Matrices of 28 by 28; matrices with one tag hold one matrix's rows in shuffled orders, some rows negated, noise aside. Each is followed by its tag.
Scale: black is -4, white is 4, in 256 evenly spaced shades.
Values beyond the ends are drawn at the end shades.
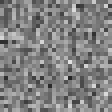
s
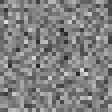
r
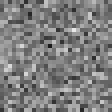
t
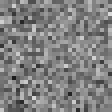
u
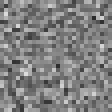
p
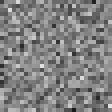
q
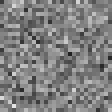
u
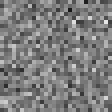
s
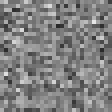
p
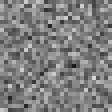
t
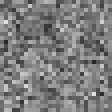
p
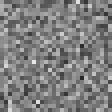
r
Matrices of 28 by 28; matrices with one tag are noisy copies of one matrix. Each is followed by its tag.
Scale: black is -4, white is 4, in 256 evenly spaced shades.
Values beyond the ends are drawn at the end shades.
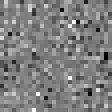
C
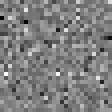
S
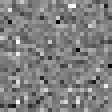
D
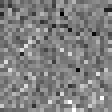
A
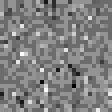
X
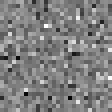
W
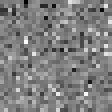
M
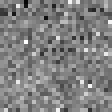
M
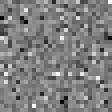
S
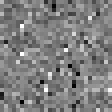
X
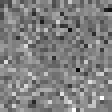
A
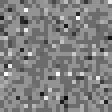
S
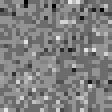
M
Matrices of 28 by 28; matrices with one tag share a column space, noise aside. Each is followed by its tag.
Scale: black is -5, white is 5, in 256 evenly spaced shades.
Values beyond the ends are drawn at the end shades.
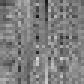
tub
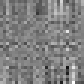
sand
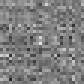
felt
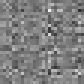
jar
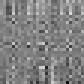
sand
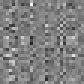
felt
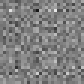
jar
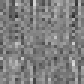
tub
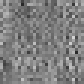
tub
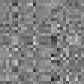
felt
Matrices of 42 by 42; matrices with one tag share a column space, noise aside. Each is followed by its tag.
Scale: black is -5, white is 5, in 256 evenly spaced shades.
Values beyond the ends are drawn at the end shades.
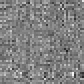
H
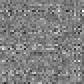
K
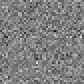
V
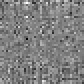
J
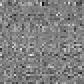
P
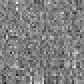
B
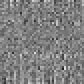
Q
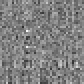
B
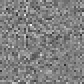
V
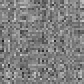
H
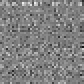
P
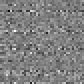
K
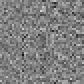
V
